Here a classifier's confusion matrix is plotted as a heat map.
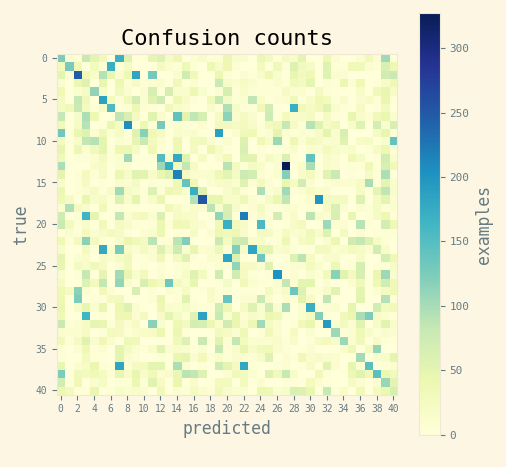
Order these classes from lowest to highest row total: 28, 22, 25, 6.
25, 28, 6, 22
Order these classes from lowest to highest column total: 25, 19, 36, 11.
25, 11, 36, 19
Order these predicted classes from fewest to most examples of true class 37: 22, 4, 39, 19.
39, 4, 19, 22
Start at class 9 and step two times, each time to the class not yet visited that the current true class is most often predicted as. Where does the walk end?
22
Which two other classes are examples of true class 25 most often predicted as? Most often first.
21, 36
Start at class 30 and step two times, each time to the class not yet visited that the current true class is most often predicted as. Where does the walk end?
13
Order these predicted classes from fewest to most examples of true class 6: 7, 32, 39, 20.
7, 39, 32, 20
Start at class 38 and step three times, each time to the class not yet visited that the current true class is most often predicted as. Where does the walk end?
14
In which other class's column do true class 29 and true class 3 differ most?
20
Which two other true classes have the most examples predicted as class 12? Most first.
8, 13
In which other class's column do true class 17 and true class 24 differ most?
31
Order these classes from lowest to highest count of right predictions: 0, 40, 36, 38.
40, 36, 0, 38
